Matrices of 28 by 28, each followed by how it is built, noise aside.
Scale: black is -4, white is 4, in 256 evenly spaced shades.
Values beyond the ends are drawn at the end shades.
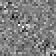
banded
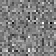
low rank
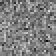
noise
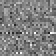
uneven rows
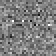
uneven rows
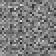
repeating rows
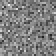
noise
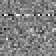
uneven rows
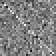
diagonal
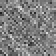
Toeplitz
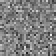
blocks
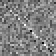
diagonal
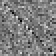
diagonal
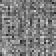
blocks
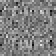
low rank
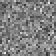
noise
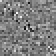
banded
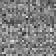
blocks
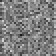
repeating rows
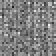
blocks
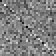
diagonal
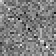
diagonal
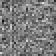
repeating rows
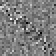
banded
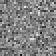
noise
